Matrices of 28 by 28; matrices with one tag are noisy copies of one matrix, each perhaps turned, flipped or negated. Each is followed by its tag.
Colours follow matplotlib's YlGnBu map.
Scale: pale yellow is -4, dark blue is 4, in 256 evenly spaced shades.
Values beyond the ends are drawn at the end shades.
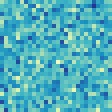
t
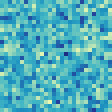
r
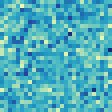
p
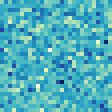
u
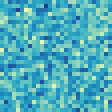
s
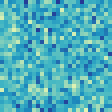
p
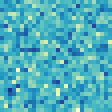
r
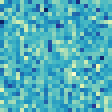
t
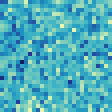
p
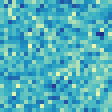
p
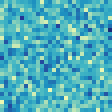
u
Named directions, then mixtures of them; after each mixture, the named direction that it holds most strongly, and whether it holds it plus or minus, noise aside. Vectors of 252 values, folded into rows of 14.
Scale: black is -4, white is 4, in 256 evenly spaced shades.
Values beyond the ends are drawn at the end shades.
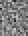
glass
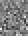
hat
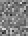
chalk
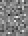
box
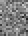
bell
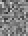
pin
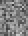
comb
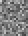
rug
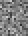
glass, plus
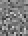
hat, minus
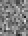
hat, minus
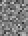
rug, minus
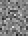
hat, minus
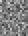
rug, plus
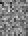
pin, minus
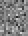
box, minus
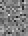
box, minus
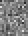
box, plus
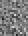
glass, minus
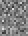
chalk, plus
